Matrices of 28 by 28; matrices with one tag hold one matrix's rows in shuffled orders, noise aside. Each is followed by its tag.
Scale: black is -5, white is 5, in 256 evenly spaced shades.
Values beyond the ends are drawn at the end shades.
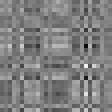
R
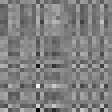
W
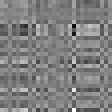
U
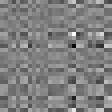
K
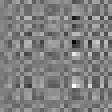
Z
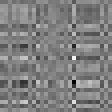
U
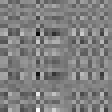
W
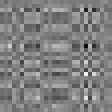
R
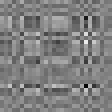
R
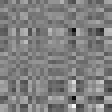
K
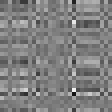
U
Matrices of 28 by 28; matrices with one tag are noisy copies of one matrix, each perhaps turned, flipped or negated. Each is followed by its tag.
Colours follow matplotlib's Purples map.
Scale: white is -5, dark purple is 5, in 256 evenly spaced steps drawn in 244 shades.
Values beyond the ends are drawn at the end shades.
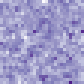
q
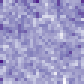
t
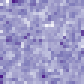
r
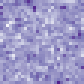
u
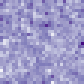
q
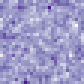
u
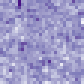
t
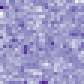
r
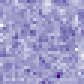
u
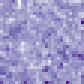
t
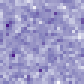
u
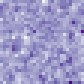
q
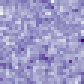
q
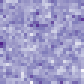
q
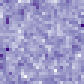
u
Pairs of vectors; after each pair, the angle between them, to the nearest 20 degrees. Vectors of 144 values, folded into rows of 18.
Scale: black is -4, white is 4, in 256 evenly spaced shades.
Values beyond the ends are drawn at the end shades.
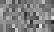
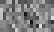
20 degrees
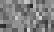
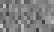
100 degrees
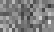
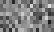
160 degrees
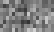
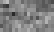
60 degrees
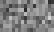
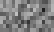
100 degrees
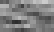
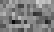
40 degrees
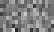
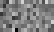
40 degrees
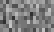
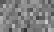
80 degrees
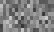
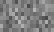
160 degrees
